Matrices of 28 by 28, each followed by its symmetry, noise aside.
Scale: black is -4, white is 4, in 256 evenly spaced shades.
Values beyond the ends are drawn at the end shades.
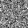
antisymmetric.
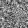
antisymmetric.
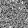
no symmetry.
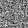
antisymmetric.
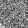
symmetric across the other diagonal.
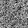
symmetric across the other diagonal.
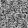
same after a half turn.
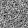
symmetric.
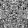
mirrored left to right.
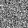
antisymmetric.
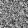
antisymmetric.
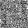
same after a half turn.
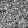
symmetric across the other diagonal.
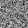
no symmetry.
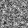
symmetric across the other diagonal.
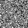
symmetric across the other diagonal.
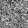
no symmetry.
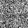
antisymmetric.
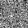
antisymmetric.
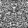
mirrored left to right.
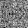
mirrored top to bottom.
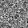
symmetric.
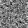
same after a half turn.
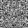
mirrored left to right.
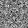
mirrored left to right.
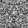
mirrored left to right.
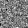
no symmetry.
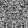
mirrored left to right.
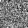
no symmetry.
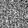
symmetric across the other diagonal.
